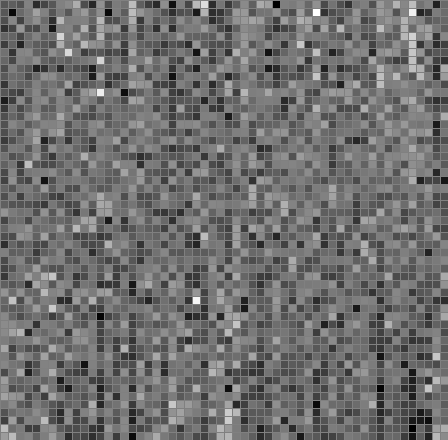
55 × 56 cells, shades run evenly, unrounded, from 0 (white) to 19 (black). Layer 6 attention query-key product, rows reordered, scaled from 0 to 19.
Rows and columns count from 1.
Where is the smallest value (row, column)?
2, 40
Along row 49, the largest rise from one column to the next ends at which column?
29
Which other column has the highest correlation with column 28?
7
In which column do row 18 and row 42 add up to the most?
9
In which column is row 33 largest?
18
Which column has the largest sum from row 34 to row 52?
48
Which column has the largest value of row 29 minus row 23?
31
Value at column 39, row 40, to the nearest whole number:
13
